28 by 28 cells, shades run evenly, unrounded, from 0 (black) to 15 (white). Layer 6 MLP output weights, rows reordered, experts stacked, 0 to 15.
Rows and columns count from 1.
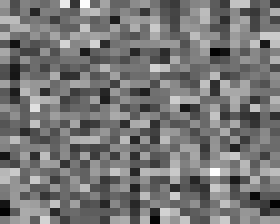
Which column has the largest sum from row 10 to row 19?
4
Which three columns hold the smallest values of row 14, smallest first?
19, 15, 20
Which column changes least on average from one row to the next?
21
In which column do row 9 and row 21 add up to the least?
2
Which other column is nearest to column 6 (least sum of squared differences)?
12
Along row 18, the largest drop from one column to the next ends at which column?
14
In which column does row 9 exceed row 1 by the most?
17
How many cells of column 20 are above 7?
15
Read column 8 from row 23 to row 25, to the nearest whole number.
9 8 5
